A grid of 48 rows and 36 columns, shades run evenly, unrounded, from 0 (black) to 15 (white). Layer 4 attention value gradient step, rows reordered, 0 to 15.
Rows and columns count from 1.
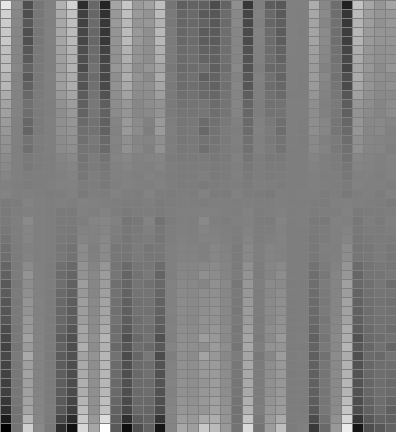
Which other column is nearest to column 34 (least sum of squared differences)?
11
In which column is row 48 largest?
10
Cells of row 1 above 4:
32
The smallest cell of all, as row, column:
48, 1
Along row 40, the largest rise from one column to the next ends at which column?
8
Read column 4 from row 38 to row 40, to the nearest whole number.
8 8 8
